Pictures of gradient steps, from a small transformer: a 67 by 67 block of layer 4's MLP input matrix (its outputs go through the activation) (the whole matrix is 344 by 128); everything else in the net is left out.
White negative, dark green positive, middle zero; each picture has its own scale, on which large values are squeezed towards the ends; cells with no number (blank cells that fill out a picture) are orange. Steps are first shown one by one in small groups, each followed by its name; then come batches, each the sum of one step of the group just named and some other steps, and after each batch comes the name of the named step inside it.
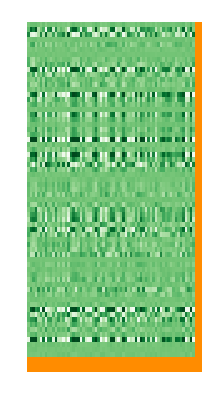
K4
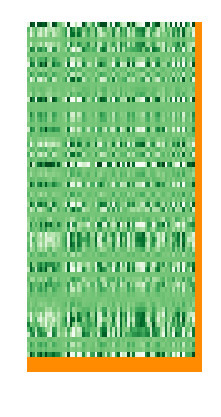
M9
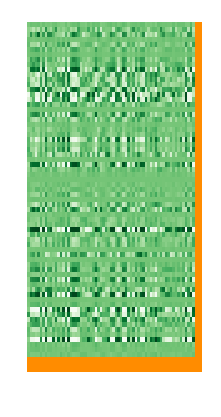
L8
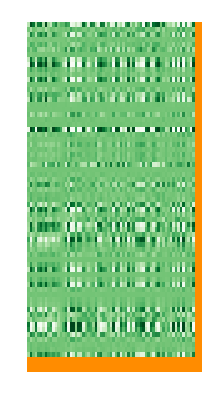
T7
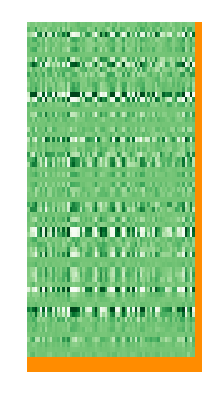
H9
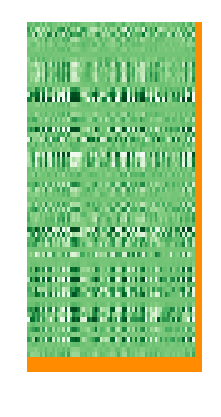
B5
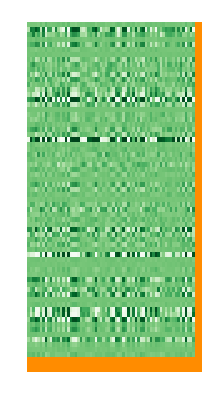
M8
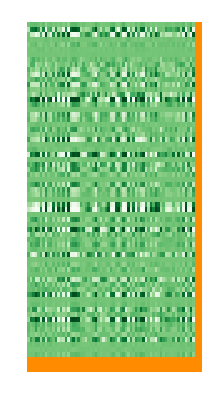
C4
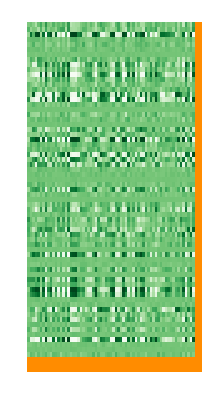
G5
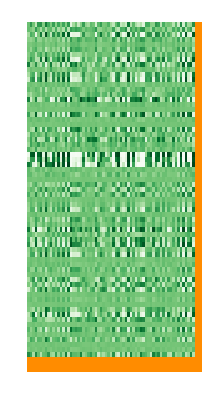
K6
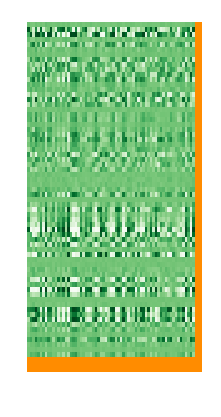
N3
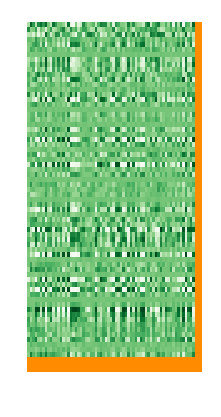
M9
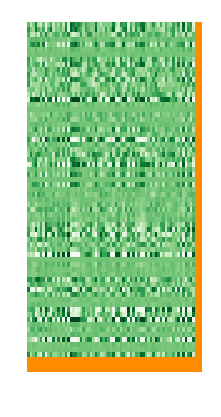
M8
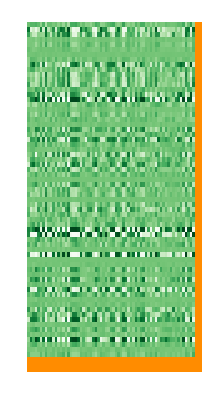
B5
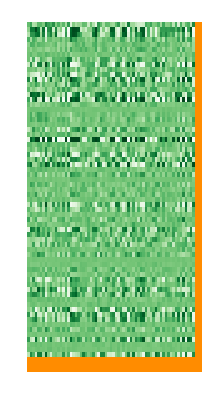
G5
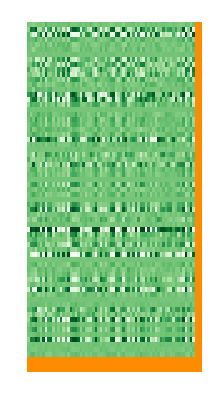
H9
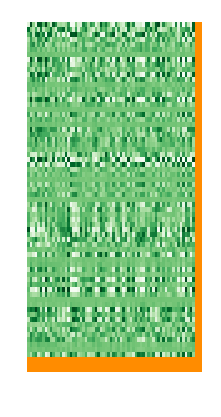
N3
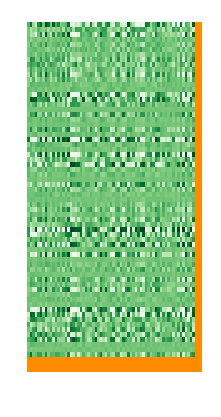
K6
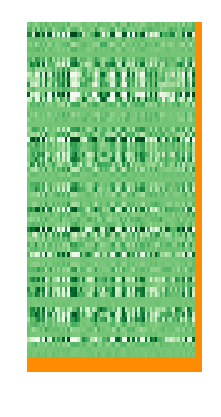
G5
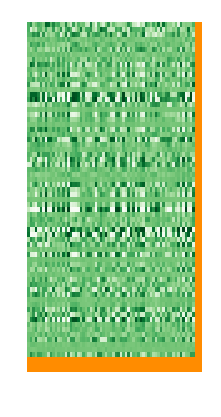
C4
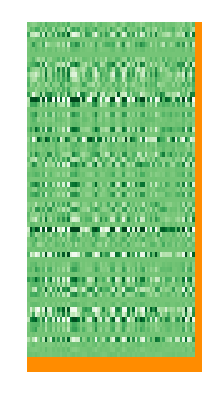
M8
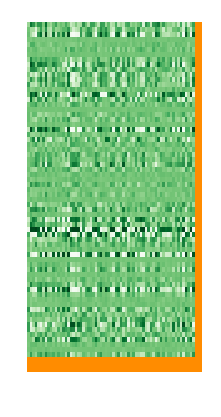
T7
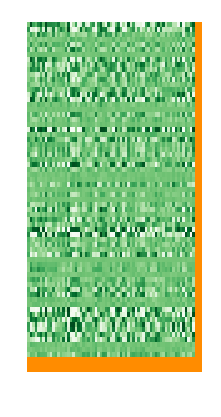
L8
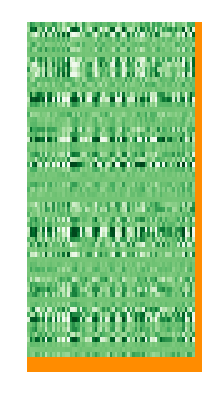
C4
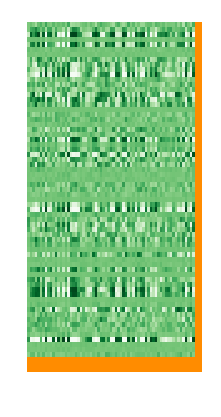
G5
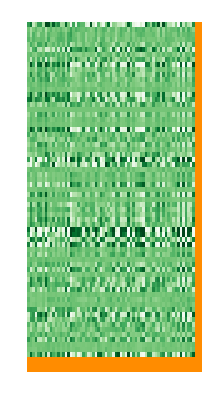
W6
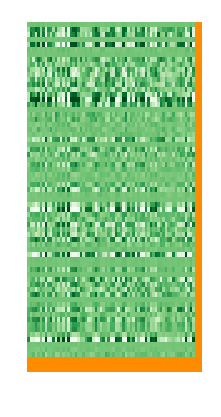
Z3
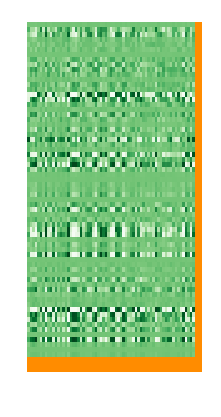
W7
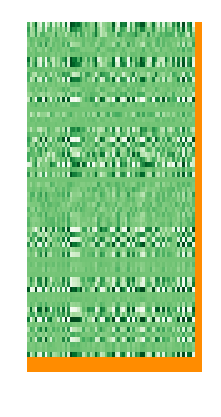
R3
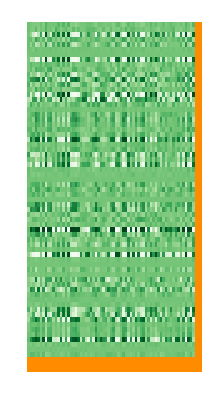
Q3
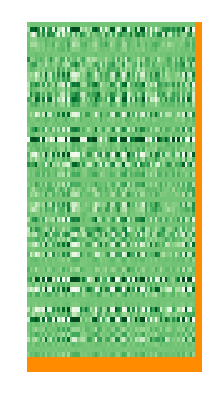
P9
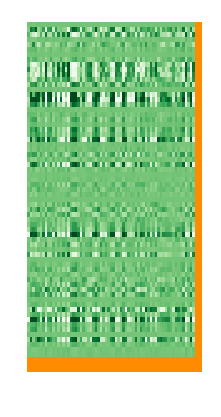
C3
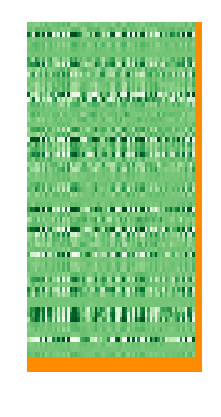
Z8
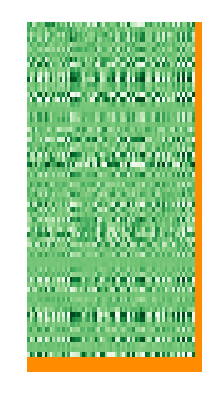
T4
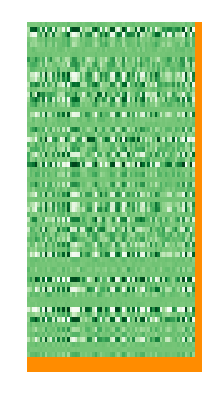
P9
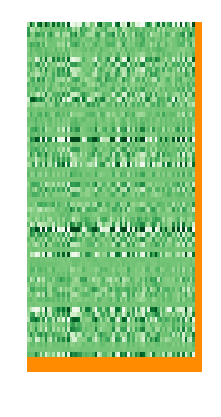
Q3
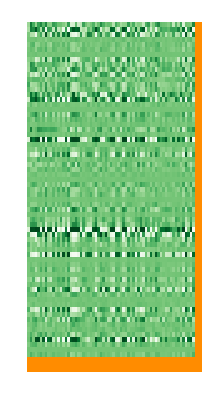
Q3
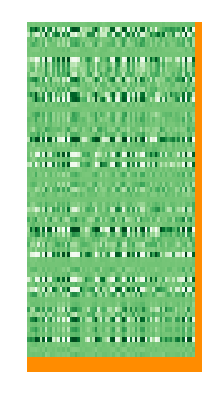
Q3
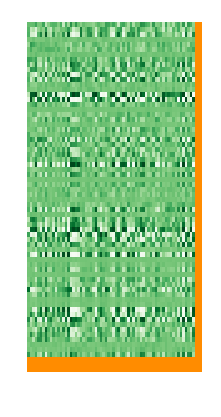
R3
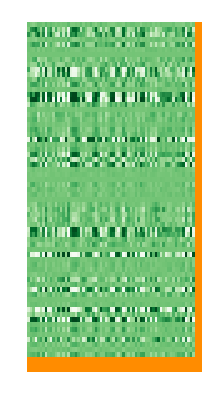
C3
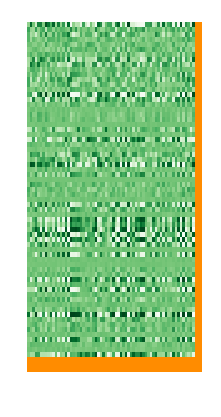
T4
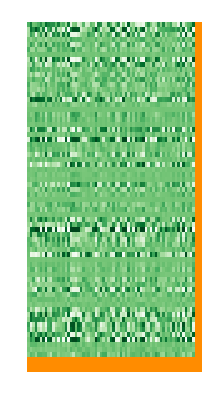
Q3
